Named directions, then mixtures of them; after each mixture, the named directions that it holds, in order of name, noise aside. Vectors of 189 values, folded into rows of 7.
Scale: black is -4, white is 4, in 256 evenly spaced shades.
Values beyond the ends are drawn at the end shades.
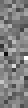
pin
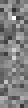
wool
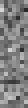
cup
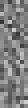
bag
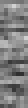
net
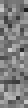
cup.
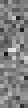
cup, pin, wool.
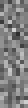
bag.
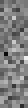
bag, pin, wool.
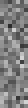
bag, cup.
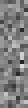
bag, cup, net.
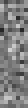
cup, net, wool.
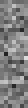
net, pin, wool.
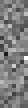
pin.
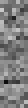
cup, net, wool.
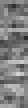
net.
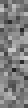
cup, net, pin.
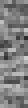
cup, net, pin.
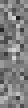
cup, wool.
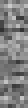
net, wool.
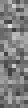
bag, net, pin.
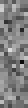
cup, net, pin.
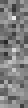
net, wool.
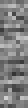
net, wool.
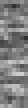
net.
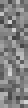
bag.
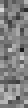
cup.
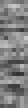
net.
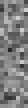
cup, net.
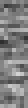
net.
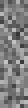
bag, pin.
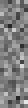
bag, cup.
